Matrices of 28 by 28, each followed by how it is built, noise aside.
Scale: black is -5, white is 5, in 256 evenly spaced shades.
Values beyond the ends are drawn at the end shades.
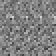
repeating columns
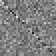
diagonal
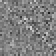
upper triangular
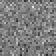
repeating columns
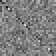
diagonal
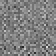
low rank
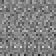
repeating columns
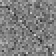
diagonal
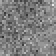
smooth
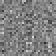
low rank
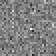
uneven columns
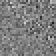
upper triangular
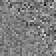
upper triangular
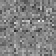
low rank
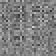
blocks
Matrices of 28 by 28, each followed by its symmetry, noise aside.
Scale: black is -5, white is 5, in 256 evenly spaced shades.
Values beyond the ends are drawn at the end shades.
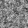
symmetric across the other diagonal.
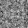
mirrored top to bottom.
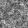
symmetric.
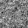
no symmetry.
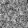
no symmetry.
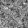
symmetric across the other diagonal.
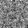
no symmetry.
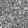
symmetric across the other diagonal.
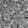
symmetric.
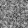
symmetric.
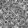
symmetric across the other diagonal.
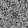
symmetric.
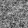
no symmetry.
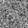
symmetric across the other diagonal.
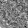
symmetric across the other diagonal.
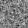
symmetric.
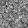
symmetric.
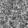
no symmetry.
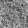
symmetric across the other diagonal.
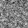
no symmetry.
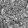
no symmetry.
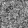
symmetric.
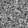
symmetric.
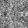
mirrored top to bottom.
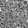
symmetric across the other diagonal.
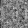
mirrored top to bottom.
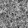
no symmetry.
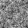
symmetric.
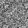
symmetric.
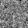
no symmetry.
